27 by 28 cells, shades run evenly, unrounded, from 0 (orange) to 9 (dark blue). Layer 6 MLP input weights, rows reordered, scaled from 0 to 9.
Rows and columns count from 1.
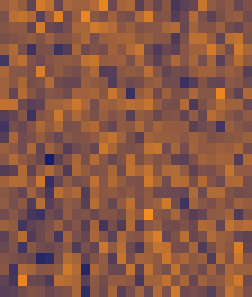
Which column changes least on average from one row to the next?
26
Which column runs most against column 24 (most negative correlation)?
19
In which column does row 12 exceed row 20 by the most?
17
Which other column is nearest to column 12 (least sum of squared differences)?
14
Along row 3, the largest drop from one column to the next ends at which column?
5
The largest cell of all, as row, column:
15, 6
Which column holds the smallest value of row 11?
7
